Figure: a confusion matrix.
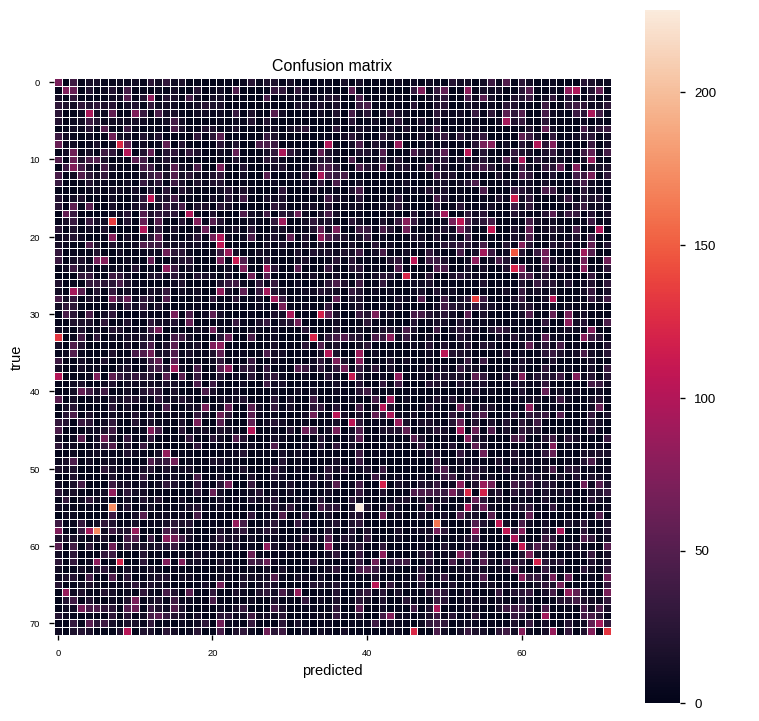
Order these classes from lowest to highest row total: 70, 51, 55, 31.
51, 31, 70, 55
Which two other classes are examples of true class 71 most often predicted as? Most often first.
46, 9
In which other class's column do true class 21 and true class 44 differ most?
38
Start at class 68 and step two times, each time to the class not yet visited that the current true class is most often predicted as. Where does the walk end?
15
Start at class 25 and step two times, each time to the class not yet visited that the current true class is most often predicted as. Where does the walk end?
52
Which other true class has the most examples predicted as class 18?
44
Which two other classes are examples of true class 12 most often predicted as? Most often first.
34, 69
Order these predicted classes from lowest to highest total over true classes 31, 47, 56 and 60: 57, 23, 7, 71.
57, 23, 71, 7
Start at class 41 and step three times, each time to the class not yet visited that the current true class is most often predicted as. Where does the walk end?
39
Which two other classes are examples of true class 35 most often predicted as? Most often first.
50, 39
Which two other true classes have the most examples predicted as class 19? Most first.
42, 40
